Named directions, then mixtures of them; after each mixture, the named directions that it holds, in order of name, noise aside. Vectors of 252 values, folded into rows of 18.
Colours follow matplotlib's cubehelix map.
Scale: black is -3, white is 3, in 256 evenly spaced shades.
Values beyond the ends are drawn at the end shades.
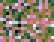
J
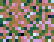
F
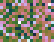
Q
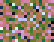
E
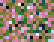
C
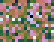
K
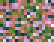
F, J.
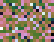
E.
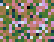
C, J.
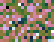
C, K.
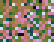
E, F.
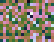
F, K.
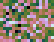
J.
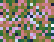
E, J, K.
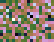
F, K, Q.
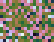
F.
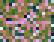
E, F, J.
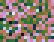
E, F, J.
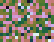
C, F, K.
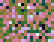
C.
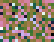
E.
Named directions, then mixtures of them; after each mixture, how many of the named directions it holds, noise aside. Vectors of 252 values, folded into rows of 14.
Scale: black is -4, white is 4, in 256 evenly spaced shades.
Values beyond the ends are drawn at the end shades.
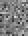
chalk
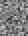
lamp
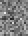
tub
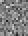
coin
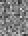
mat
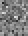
four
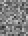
one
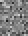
four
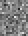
three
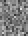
two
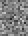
two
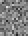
one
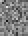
two
